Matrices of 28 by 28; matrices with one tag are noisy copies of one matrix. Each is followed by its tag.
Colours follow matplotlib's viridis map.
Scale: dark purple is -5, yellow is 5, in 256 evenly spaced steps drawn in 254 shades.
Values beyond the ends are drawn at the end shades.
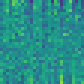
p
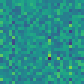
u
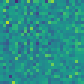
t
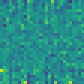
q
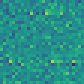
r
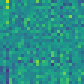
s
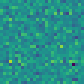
r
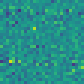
r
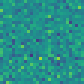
u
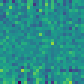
q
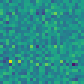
r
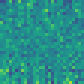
q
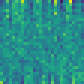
p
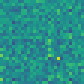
u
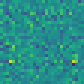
r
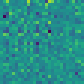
t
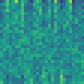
p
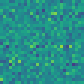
r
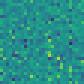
u
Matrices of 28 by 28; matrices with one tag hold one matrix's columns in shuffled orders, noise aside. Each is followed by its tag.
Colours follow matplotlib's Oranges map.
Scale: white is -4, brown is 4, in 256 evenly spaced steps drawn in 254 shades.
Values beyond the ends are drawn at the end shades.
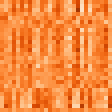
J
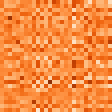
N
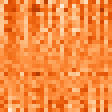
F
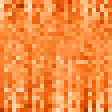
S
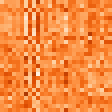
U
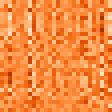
U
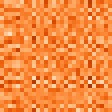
N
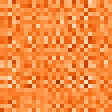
N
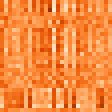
J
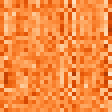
U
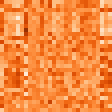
U
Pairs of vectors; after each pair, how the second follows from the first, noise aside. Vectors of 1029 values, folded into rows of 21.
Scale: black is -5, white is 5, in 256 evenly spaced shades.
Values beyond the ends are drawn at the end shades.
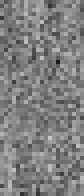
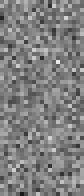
sign-scrambled.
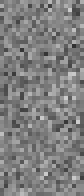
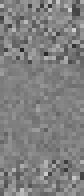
partly zeroed.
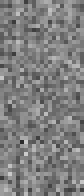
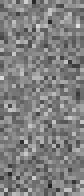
sign-scrambled.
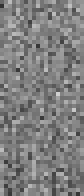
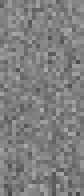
shrunk.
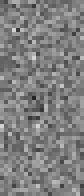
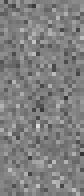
partly zeroed.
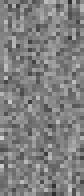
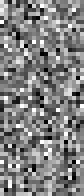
wrapped around, scaled up.
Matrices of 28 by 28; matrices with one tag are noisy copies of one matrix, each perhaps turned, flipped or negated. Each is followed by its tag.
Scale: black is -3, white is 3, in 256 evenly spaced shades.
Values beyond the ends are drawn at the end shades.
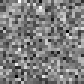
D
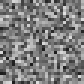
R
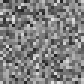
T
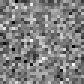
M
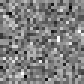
M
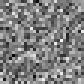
D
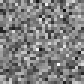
R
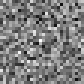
D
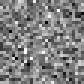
R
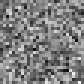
M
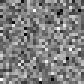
M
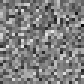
T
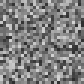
T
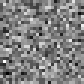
M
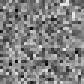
D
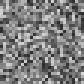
R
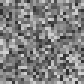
M
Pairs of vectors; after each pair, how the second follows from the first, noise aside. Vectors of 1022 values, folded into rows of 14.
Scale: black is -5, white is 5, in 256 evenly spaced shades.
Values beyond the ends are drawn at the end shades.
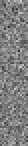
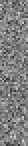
reversed, negated.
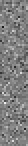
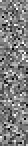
reversed, scaled up.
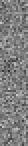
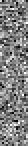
wrapped around, negated, scaled up.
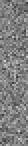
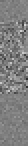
wrapped around, negated, partly zeroed.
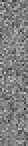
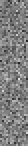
wrapped around, negated.
